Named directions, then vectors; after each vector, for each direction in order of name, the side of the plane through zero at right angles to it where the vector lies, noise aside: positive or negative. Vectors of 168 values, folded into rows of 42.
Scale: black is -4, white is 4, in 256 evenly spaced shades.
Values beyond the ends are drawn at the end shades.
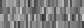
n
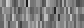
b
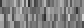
negative, positive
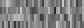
positive, positive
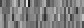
negative, positive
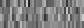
negative, positive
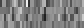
negative, positive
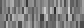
positive, positive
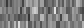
negative, negative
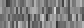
negative, negative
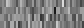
positive, positive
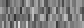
negative, negative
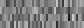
negative, negative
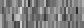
negative, positive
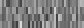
negative, negative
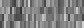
positive, negative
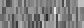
negative, negative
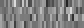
negative, positive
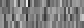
negative, positive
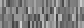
negative, negative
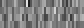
negative, positive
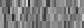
negative, positive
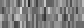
negative, positive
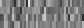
positive, negative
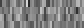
negative, positive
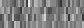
positive, negative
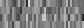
positive, negative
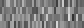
positive, positive
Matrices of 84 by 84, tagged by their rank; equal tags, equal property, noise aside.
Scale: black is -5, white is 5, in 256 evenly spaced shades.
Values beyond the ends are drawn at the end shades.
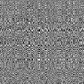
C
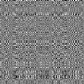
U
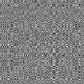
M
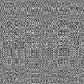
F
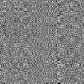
C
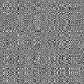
M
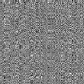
F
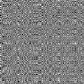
M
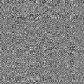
F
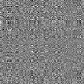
C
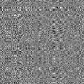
C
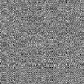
F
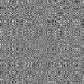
M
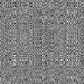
M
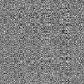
F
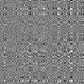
U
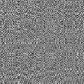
F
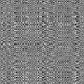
U
